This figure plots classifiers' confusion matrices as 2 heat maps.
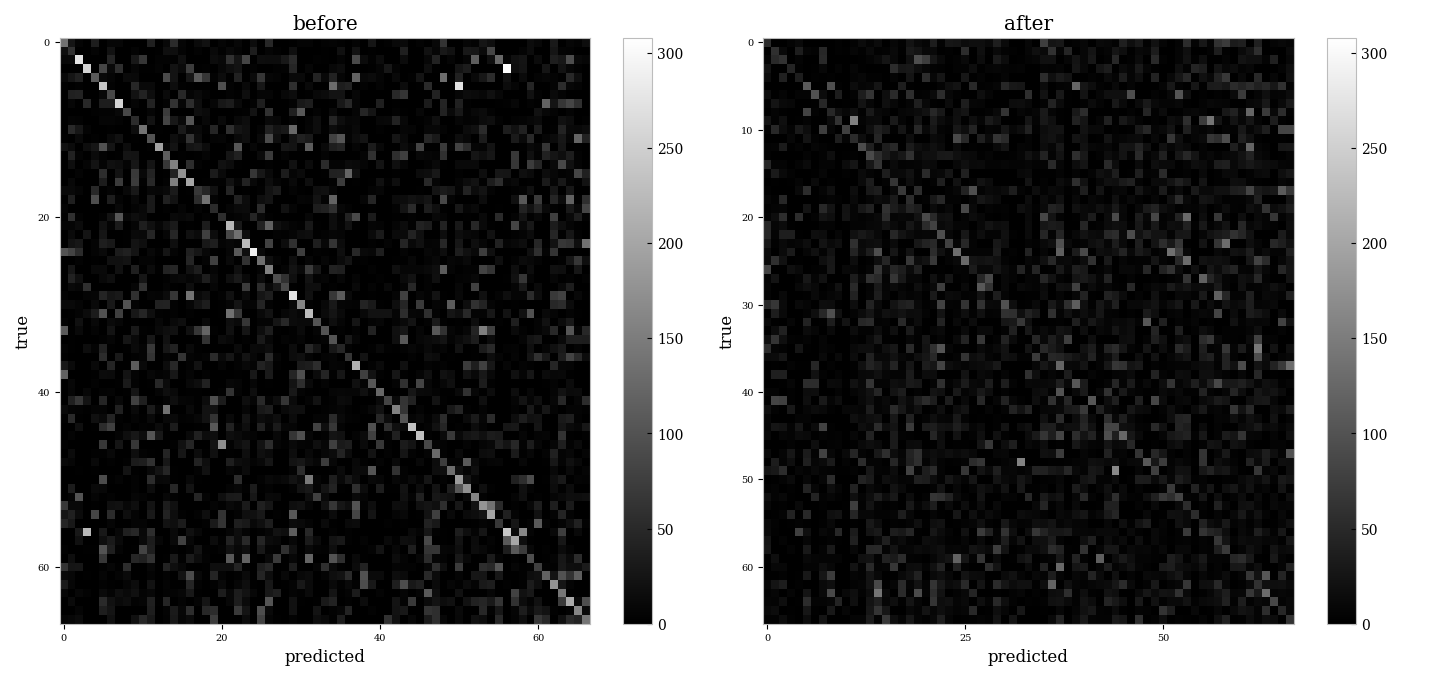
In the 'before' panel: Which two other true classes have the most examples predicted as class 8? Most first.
30, 60
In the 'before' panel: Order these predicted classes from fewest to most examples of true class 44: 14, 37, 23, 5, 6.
37, 23, 14, 5, 6
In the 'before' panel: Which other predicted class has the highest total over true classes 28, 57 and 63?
46
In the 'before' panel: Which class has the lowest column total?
41
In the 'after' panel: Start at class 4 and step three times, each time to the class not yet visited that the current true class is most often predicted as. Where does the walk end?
57
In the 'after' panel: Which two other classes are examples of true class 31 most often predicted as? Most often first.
8, 57
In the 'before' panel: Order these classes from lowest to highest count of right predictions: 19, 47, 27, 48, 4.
19, 48, 27, 4, 47
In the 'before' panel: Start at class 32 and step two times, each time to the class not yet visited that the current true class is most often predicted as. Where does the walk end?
66
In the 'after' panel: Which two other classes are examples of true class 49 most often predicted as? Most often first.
44, 18
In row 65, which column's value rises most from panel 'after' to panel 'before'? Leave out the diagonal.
25
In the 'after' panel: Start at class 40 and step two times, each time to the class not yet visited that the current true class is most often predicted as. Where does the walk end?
66
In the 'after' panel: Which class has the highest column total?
37
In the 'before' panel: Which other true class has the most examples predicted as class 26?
21
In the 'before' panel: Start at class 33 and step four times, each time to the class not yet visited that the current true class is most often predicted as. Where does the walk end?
16
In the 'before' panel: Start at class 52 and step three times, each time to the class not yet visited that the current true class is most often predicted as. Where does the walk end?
60
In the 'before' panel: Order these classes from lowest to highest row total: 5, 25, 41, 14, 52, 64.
25, 52, 14, 41, 5, 64
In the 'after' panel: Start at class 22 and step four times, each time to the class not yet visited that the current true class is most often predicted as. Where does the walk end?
55
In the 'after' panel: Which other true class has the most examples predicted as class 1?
41
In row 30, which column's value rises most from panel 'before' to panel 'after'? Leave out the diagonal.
39
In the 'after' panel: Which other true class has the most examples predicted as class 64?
20
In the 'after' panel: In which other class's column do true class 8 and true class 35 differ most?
62
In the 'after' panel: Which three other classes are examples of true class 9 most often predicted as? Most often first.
11, 56, 55
